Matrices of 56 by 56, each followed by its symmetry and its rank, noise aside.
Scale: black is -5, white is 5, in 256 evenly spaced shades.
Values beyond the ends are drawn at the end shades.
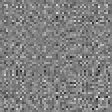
no symmetry, rank four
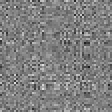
antisymmetric, rank four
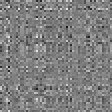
no symmetry, rank three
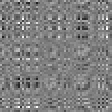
symmetric, rank two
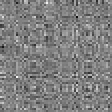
antisymmetric, rank four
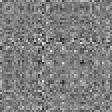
symmetric, rank four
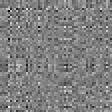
no symmetry, rank three
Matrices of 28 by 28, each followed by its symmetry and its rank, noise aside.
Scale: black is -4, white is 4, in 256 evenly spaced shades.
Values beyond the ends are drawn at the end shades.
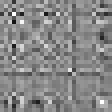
symmetric, rank three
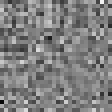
antisymmetric, rank four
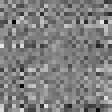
no symmetry, rank four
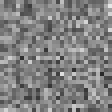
no symmetry, rank six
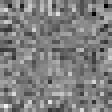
antisymmetric, rank four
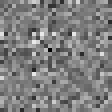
symmetric, rank six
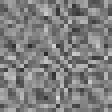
antisymmetric, rank four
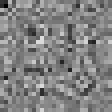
symmetric, rank four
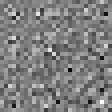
symmetric, rank six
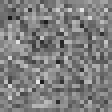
no symmetry, rank six
